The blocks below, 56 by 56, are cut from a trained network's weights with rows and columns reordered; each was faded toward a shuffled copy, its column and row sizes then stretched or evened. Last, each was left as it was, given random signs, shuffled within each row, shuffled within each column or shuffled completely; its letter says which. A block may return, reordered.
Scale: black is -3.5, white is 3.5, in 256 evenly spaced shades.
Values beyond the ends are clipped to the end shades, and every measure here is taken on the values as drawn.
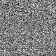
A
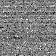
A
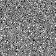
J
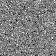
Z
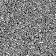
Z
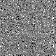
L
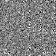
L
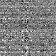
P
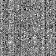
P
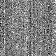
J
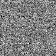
A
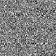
P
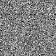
L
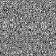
P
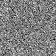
Z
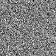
J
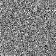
L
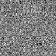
P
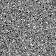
Z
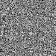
L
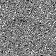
Z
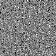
J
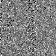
J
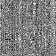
P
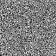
J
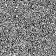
Z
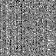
P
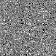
L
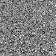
L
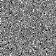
J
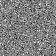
Z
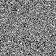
A
